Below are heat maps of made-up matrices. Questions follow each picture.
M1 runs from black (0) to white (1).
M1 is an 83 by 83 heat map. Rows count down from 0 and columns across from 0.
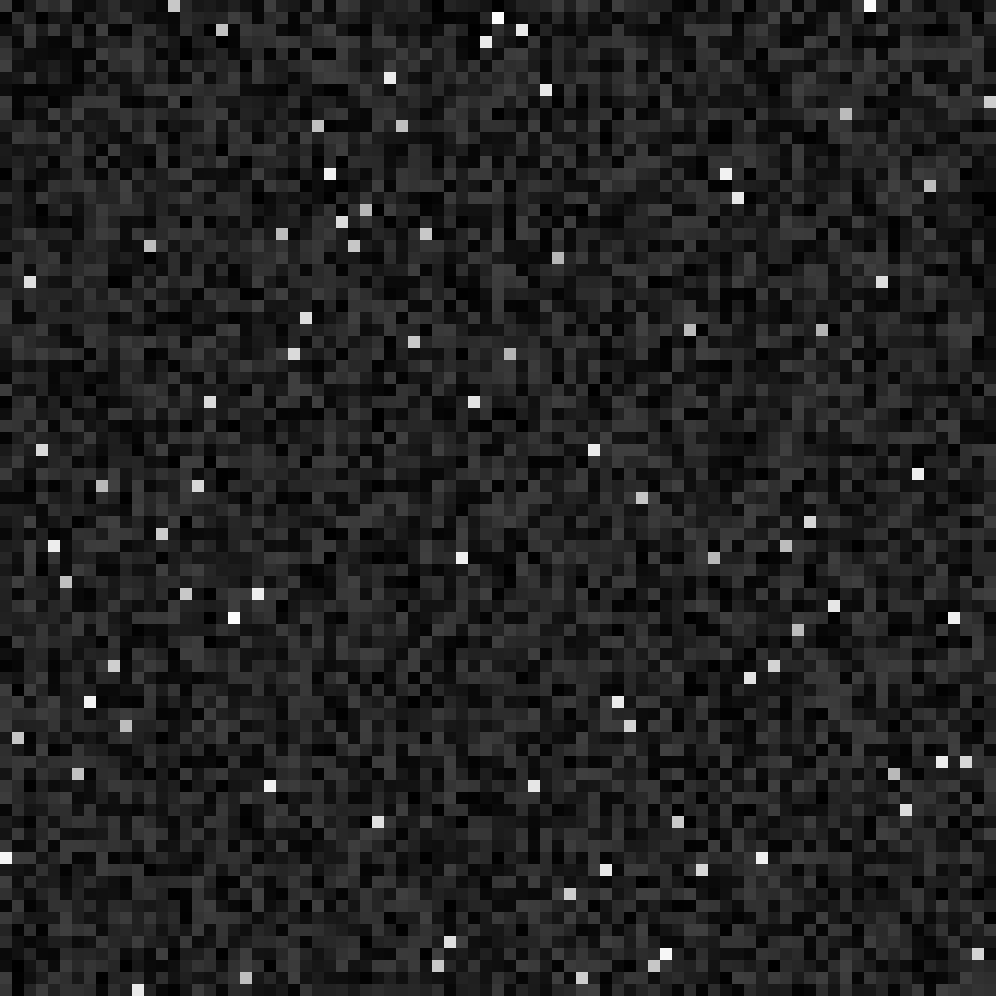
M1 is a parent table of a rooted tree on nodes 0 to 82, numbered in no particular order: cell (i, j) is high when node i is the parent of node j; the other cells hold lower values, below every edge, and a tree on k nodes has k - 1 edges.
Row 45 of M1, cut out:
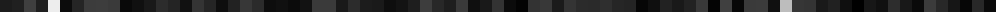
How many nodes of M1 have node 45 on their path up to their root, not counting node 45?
5
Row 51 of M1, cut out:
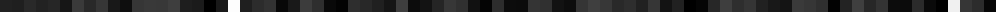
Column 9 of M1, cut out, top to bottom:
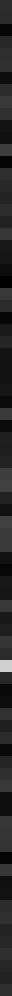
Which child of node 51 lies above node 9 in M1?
79
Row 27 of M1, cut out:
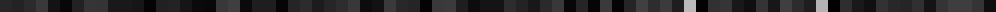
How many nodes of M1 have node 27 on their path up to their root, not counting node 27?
5
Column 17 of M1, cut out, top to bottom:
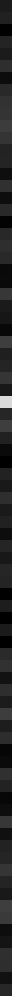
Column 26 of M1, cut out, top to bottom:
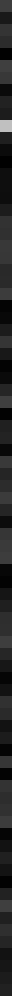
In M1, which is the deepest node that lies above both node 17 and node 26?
10
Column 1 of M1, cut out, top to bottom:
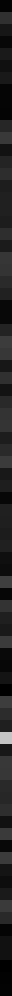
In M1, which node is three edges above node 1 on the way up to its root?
40
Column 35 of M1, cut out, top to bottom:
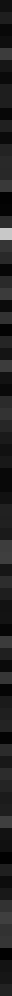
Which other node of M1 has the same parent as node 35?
23
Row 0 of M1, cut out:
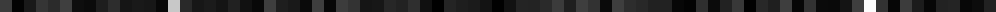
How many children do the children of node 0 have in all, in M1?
4
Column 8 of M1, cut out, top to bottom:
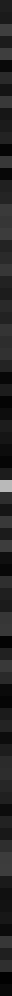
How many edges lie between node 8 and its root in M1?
6
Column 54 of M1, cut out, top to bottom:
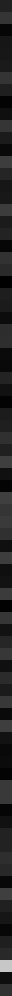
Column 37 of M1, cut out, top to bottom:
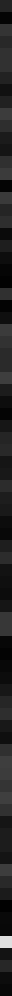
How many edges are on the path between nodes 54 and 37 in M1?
4
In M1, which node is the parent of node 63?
71
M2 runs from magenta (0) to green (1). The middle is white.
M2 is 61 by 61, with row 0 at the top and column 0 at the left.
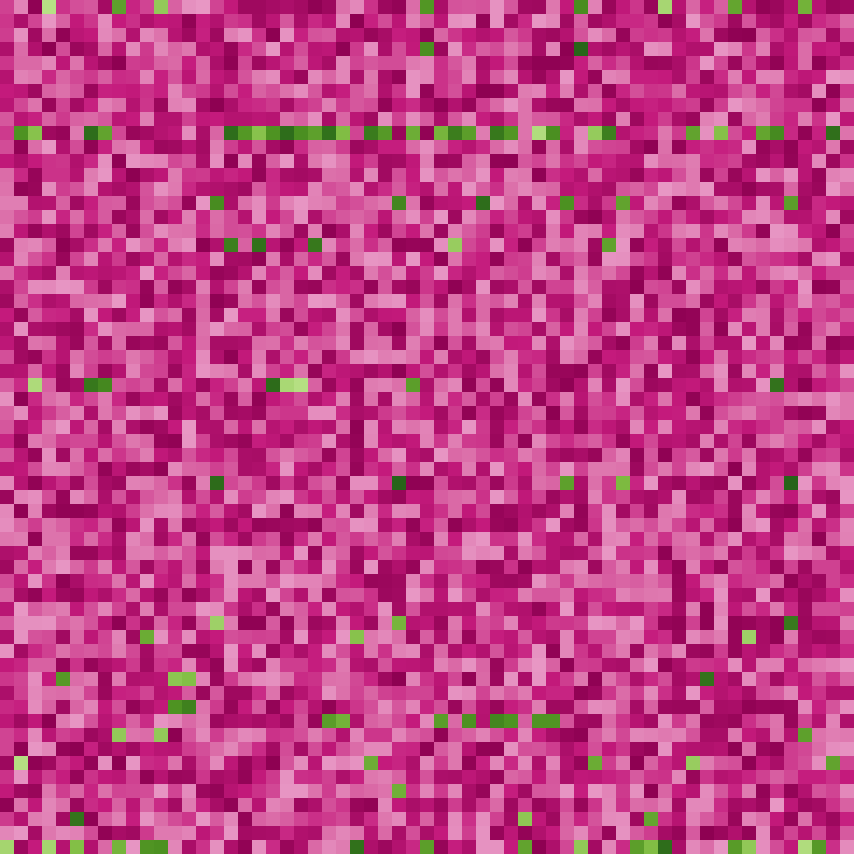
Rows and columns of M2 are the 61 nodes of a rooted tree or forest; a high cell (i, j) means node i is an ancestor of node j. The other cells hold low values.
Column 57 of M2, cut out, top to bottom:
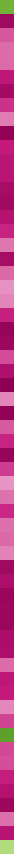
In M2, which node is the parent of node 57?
52
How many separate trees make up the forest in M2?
4
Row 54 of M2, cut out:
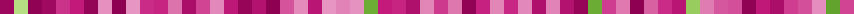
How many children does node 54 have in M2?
5
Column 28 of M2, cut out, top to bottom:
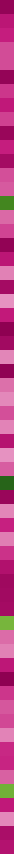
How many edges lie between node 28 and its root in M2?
4
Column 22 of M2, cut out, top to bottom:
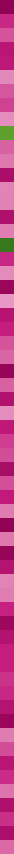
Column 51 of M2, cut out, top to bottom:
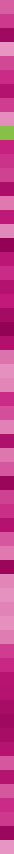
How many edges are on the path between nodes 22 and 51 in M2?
3
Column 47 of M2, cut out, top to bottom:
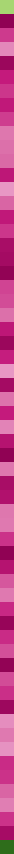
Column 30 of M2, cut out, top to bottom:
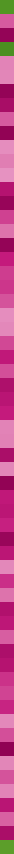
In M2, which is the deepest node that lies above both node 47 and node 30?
0
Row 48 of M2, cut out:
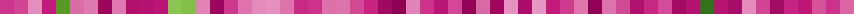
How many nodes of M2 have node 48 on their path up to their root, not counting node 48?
4
